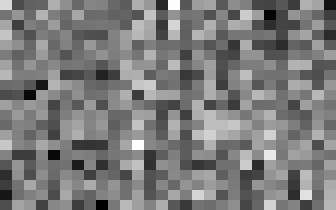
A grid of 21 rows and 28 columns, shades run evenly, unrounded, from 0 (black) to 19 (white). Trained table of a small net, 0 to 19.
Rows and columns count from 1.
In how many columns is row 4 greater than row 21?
15
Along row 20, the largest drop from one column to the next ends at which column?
27
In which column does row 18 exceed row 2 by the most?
23
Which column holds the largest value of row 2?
21
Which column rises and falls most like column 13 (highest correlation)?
5
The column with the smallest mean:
16
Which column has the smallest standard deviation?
10
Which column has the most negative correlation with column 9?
11
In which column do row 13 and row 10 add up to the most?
18
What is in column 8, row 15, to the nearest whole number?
4
